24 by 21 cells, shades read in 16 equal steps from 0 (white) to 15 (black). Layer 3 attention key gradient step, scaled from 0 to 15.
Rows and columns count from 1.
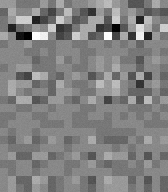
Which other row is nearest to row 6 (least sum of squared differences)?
15
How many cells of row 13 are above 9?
3
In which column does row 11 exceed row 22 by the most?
18
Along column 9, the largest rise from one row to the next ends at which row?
4
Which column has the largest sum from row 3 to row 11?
17
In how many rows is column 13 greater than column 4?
8
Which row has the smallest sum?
1
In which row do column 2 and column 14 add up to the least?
5
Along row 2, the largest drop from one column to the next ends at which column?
13
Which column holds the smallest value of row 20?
14
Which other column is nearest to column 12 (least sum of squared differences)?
19
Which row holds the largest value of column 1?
2
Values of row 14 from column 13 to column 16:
7 7 7 7
